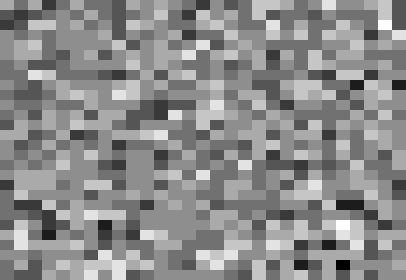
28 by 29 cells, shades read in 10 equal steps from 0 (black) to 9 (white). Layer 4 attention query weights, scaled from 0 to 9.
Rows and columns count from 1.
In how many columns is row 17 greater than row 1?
10
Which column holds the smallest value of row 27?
25
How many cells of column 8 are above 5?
7
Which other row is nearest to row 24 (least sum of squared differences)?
23
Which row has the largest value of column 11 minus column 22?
27
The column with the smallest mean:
1
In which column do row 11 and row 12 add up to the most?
16
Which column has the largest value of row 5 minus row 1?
15
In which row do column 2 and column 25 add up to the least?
21
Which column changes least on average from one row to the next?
19
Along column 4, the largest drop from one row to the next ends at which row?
22
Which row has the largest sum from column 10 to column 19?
6
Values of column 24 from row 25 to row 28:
1 6 6 6
